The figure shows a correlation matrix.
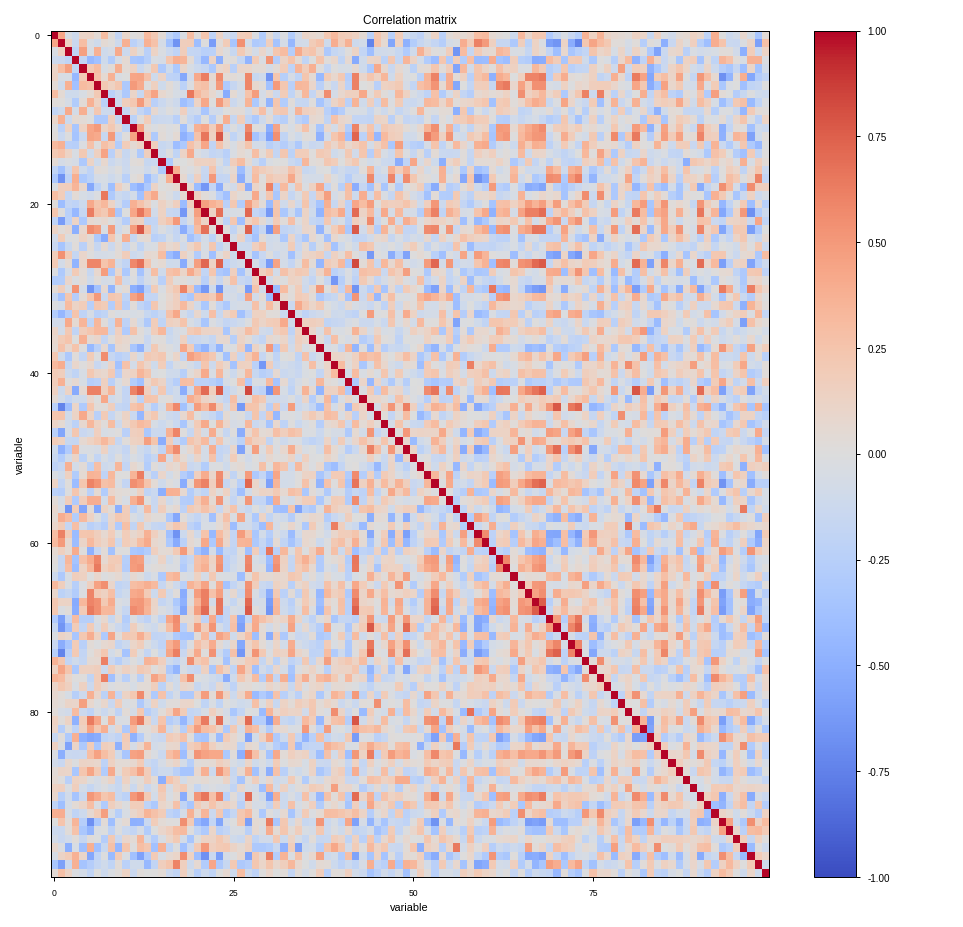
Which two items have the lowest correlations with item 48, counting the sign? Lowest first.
15, 50
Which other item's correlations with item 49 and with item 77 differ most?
70
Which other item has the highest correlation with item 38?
7
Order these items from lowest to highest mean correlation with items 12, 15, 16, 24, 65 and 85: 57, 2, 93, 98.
93, 57, 2, 98
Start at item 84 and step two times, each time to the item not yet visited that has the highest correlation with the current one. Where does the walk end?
96
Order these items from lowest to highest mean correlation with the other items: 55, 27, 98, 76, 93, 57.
93, 57, 98, 76, 55, 27
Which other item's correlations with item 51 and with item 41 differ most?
31
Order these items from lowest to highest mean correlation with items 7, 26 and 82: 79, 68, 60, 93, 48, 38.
93, 48, 79, 60, 68, 38
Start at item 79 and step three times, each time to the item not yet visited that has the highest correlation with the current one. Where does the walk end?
2
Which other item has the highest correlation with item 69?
73
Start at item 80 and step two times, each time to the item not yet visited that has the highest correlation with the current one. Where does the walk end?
39
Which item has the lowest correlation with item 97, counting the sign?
21
